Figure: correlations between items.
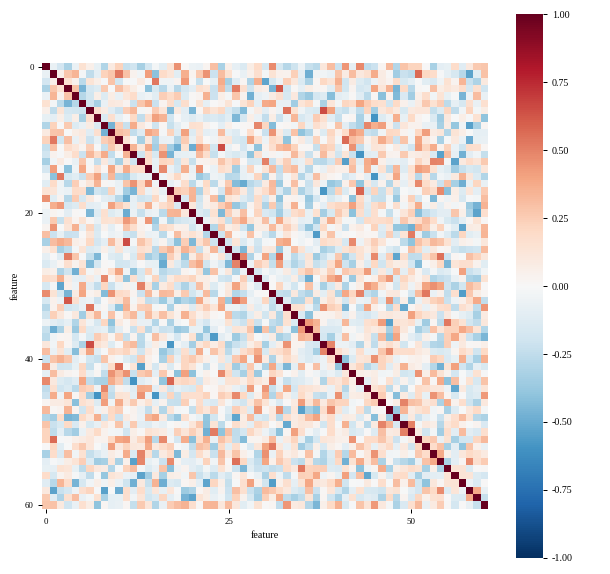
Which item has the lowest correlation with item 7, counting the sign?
45
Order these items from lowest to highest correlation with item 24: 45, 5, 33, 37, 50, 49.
50, 49, 37, 5, 45, 33
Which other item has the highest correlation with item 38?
6
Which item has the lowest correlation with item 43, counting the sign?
12
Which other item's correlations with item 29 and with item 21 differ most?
11
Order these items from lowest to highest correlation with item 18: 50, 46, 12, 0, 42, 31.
42, 46, 12, 31, 50, 0
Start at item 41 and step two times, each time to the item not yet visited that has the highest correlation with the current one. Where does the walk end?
1
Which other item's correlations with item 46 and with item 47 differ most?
35
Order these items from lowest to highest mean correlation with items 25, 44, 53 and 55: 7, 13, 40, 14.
7, 40, 14, 13
